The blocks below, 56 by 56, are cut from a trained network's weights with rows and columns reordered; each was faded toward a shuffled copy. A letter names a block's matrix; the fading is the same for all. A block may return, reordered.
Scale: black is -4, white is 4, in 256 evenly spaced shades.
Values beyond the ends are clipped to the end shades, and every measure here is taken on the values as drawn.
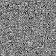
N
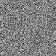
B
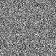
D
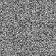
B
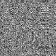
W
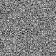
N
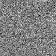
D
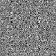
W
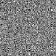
W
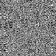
W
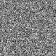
D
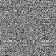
W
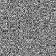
B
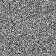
D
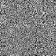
W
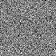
N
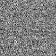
W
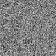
B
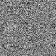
B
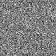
D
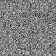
B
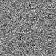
B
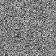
B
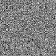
B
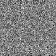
D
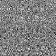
W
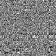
W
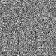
B
